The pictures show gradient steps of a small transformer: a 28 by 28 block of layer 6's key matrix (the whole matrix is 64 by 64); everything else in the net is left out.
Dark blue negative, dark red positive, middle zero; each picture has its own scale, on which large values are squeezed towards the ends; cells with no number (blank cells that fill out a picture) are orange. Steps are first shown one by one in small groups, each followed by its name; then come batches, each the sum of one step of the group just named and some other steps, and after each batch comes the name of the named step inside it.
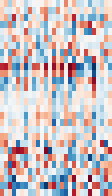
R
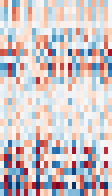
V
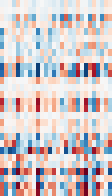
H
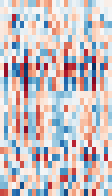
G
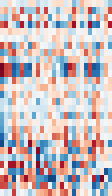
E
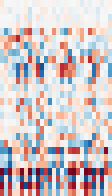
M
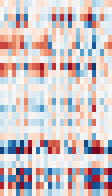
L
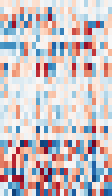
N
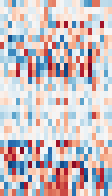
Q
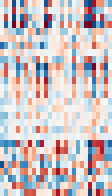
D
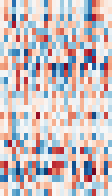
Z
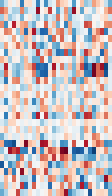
D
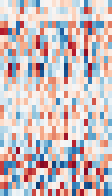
E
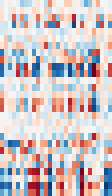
Q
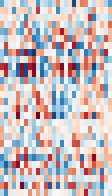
M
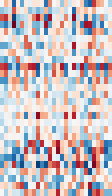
D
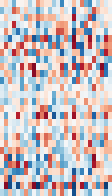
V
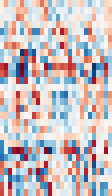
M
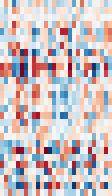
V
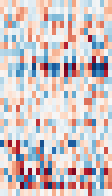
M
